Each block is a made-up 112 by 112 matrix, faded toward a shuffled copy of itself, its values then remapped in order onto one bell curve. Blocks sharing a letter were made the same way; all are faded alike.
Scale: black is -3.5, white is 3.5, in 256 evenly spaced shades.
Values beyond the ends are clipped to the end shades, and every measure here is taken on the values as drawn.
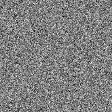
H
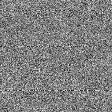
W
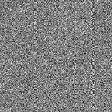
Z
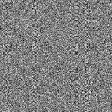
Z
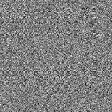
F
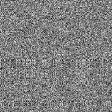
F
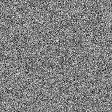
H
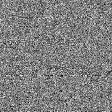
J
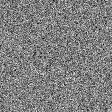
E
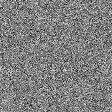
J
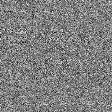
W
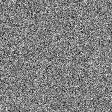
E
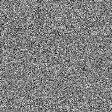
W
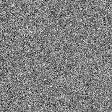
H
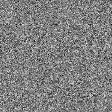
J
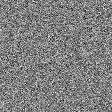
E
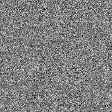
W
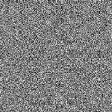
Z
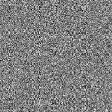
Z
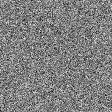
E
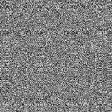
F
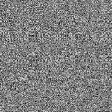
F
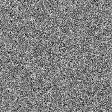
H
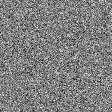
H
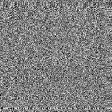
F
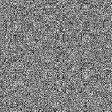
Z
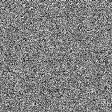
J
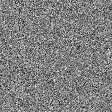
H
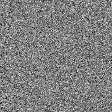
H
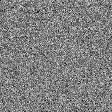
J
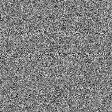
W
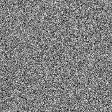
H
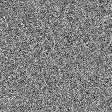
E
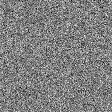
E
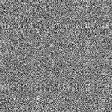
F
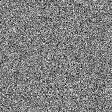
J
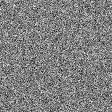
E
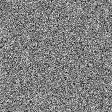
E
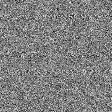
W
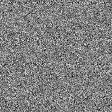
J
